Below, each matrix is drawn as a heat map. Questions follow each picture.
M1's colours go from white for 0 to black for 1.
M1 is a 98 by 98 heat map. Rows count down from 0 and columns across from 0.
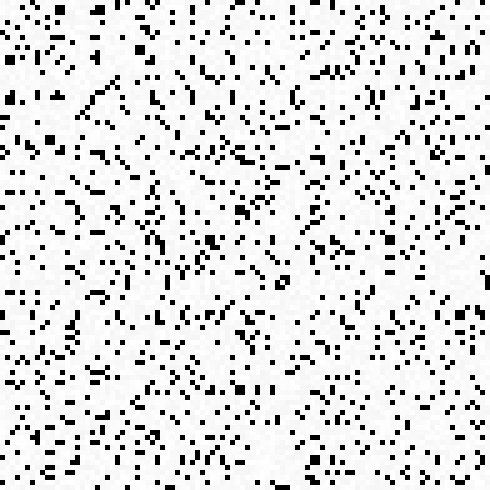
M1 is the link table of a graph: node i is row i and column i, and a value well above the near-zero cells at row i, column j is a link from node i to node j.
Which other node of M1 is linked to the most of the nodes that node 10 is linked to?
node 81
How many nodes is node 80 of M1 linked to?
8
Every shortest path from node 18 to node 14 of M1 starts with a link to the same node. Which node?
node 38
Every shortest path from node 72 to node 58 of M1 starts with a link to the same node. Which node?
node 85
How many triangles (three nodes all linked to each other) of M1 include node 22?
3
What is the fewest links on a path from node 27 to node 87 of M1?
2
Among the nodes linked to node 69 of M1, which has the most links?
node 84
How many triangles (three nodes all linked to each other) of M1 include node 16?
2
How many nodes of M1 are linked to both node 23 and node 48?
8
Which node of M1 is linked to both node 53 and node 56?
node 13
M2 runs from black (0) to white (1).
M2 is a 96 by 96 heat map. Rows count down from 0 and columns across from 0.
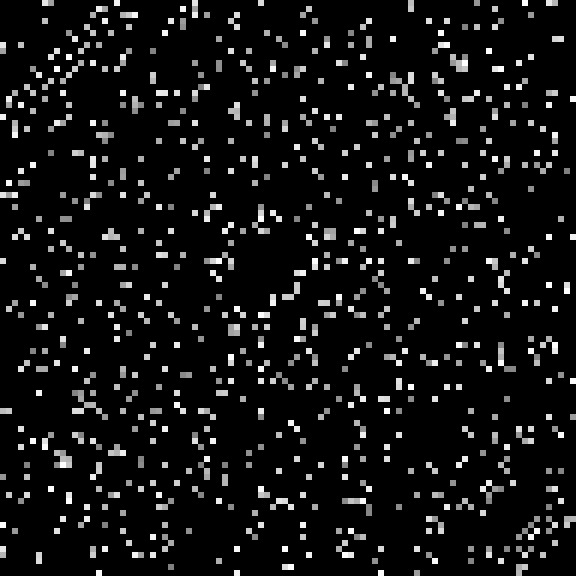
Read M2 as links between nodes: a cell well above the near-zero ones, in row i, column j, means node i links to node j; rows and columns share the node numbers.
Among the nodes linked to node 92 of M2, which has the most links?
node 15
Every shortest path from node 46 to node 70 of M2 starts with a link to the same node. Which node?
node 83
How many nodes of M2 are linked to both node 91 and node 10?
3
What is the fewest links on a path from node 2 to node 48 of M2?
4
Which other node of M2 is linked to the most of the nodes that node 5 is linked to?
node 82
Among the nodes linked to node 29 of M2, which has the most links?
node 20
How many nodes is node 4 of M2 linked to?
8
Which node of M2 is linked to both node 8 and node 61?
node 81
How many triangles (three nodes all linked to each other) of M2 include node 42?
3
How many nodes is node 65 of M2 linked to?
9
